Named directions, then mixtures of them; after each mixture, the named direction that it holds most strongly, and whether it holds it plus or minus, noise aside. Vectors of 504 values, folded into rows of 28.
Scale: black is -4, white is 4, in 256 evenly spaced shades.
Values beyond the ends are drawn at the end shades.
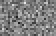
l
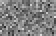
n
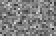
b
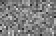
n, minus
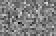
l, plus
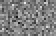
l, plus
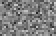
b, minus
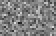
b, plus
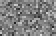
b, minus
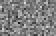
l, plus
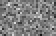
b, plus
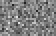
l, minus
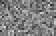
n, minus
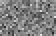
n, plus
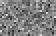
n, plus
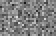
l, minus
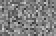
l, plus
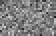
n, minus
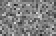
b, plus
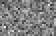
n, minus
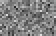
n, plus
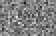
l, minus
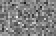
l, minus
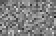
n, minus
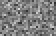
b, plus
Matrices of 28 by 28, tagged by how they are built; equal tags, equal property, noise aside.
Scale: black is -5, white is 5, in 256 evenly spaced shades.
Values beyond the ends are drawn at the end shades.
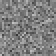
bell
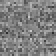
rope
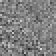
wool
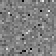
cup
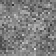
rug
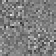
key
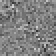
key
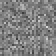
rope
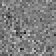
wool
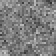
rug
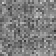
rope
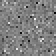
cup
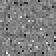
cup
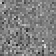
wool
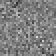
key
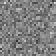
rope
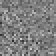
wool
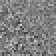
wool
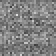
rope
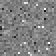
cup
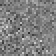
wool
